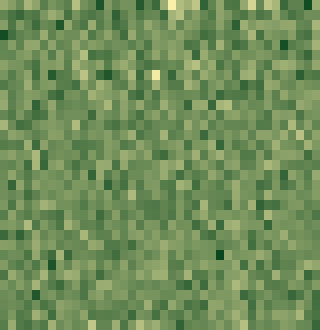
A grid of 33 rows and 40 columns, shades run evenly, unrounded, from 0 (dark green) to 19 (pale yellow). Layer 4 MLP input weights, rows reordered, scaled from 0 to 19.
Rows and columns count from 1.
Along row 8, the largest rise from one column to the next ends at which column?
20
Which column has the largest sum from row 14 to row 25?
30
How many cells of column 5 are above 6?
23
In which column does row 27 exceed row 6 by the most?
39
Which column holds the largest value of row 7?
25
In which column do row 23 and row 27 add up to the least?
7
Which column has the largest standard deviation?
5
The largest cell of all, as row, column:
1, 22
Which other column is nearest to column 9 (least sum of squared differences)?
19
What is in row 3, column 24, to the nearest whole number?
10
